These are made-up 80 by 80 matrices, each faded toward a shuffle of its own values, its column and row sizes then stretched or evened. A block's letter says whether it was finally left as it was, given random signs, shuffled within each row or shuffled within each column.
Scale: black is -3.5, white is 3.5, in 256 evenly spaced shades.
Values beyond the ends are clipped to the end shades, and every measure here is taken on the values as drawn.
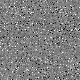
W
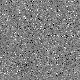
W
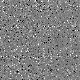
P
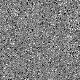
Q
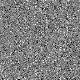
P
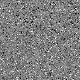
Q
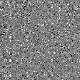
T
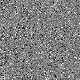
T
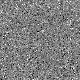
Q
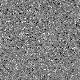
W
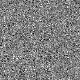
P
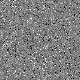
Q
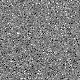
W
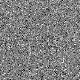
P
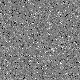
W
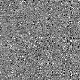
T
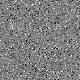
T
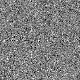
P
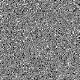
T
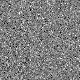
Q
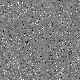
Q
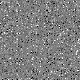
T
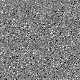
W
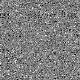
P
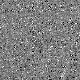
P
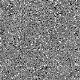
T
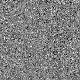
P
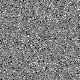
W
